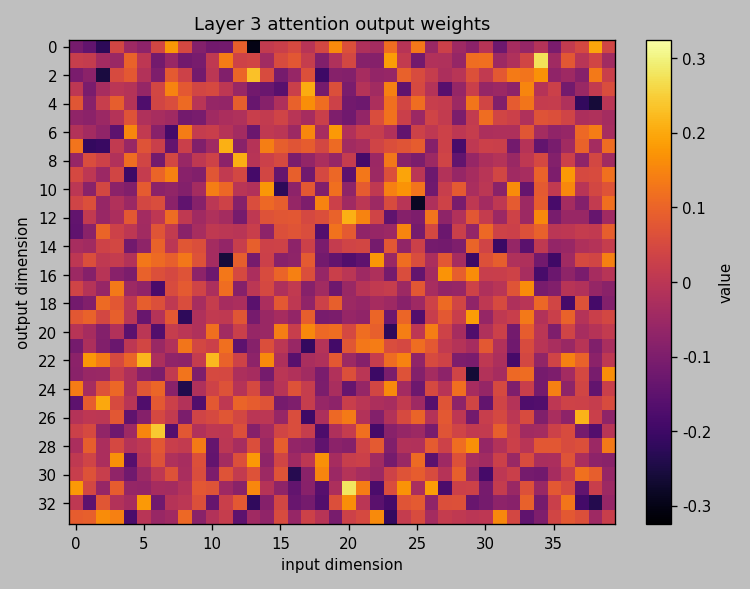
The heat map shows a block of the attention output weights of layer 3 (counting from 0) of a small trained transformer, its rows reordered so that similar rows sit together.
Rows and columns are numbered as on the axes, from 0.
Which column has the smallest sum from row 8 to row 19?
35
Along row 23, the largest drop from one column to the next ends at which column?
29
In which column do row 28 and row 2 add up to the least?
18
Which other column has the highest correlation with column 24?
36
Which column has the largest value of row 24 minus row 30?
16
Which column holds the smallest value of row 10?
15
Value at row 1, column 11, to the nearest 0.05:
0.15
